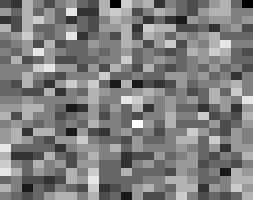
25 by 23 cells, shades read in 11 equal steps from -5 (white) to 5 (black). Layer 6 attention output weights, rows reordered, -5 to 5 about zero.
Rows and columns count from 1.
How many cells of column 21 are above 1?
5
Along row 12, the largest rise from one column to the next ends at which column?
6
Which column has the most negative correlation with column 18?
10
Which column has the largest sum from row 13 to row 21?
7
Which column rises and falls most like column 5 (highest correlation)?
11
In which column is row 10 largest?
22
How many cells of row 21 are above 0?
10
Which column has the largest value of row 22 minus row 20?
21
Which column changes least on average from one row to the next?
17
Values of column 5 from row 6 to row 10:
-2 -1 -1 -4 1
